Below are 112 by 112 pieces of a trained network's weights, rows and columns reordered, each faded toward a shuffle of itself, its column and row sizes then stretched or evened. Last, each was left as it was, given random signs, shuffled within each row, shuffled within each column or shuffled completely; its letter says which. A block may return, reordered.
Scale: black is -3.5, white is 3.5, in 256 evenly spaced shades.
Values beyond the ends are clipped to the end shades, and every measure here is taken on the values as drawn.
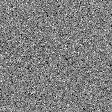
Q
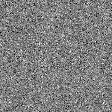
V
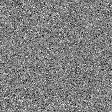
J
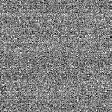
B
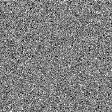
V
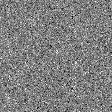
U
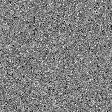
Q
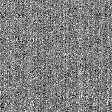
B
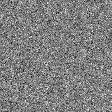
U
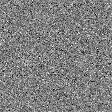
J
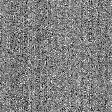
U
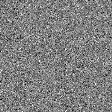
V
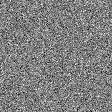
Q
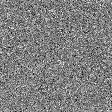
Q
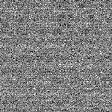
B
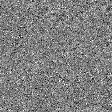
V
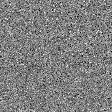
J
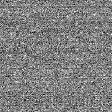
B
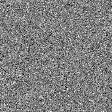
U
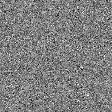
V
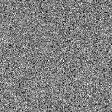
B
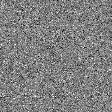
V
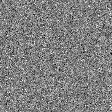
U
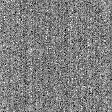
U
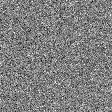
Q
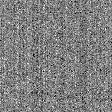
B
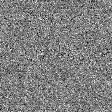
J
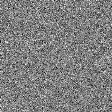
V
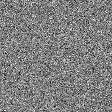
U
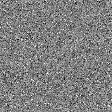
V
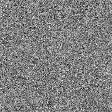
V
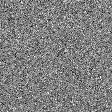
Q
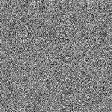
B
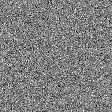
Q
